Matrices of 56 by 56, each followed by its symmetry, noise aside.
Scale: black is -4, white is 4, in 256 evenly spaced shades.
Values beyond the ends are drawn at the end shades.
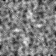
same after a half turn.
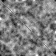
symmetric across the other diagonal.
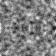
mirrored top to bottom.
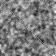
no symmetry.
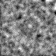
symmetric across the other diagonal.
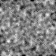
same after a half turn.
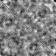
symmetric across the other diagonal.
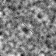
symmetric across the other diagonal.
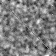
no symmetry.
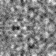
mirrored top to bottom.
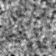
no symmetry.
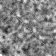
symmetric across the other diagonal.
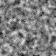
symmetric across the other diagonal.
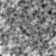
symmetric across the other diagonal.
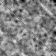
symmetric across the other diagonal.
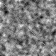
no symmetry.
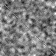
no symmetry.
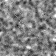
no symmetry.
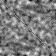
same after a half turn.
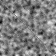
no symmetry.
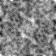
same after a half turn.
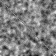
no symmetry.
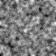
symmetric across the other diagonal.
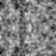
mirrored top to bottom.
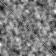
same after a half turn.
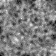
symmetric across the other diagonal.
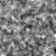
no symmetry.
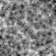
symmetric across the other diagonal.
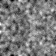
mirrored top to bottom.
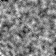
symmetric across the other diagonal.
